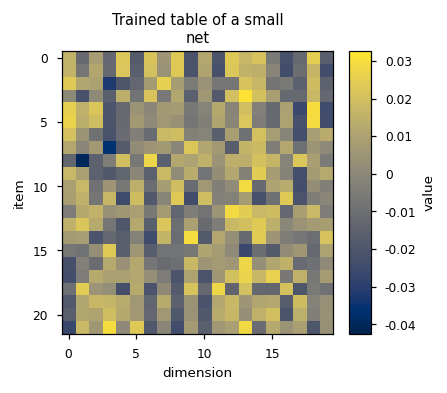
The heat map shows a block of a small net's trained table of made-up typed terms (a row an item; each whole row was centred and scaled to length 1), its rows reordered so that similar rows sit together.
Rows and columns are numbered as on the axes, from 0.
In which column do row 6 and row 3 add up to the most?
14
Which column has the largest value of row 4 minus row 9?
2
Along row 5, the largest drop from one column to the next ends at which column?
19
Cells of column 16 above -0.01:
16
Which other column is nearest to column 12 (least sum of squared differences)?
15
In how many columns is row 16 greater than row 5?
12
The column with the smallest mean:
17
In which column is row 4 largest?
18
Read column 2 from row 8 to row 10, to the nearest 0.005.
-0.015 -0.015 -0.01
